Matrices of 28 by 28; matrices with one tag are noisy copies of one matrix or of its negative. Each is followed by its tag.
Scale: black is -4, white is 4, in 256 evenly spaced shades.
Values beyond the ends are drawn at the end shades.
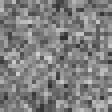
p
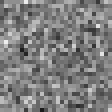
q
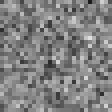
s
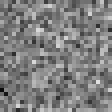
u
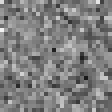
s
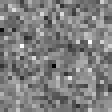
s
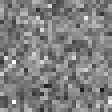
p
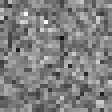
p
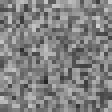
q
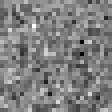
q
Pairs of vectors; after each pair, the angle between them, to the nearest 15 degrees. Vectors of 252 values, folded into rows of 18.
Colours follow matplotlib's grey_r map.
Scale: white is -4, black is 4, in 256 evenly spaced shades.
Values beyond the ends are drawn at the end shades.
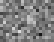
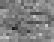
120 degrees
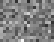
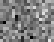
120 degrees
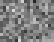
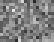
15 degrees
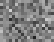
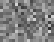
75 degrees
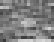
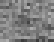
135 degrees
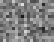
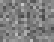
30 degrees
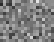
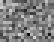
120 degrees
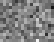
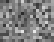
120 degrees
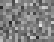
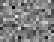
90 degrees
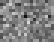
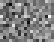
150 degrees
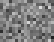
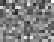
120 degrees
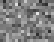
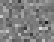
90 degrees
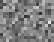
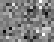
90 degrees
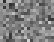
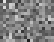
165 degrees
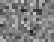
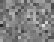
75 degrees
